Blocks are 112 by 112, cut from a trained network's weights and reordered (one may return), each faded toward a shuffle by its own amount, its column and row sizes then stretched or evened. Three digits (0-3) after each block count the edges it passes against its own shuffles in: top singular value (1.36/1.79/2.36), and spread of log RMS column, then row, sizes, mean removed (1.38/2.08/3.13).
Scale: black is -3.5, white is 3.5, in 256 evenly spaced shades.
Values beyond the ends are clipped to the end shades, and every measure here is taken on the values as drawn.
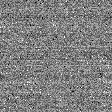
1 1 0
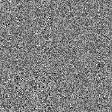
0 2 1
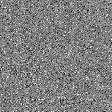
1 0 1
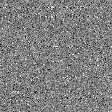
1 0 1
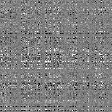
2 3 3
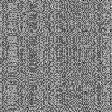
3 0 0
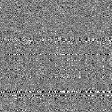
3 2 3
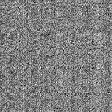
2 0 1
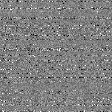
0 1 3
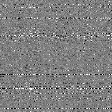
2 1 3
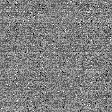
1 2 0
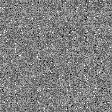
0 2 0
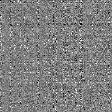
1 3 1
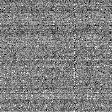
2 2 0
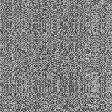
3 0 1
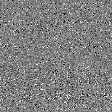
1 1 2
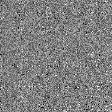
0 2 2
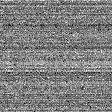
3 0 1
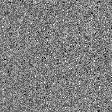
0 2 0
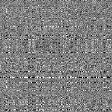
3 2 3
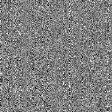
0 3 1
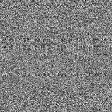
2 0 2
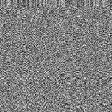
3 1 1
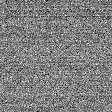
1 0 0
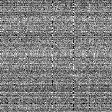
3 2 1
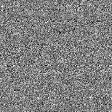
1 0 2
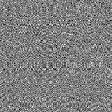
3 0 2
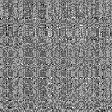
3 1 2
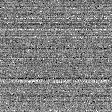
3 0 2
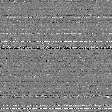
3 0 3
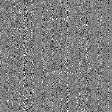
0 3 0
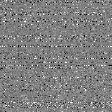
1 1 3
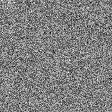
0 0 1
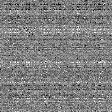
3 2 2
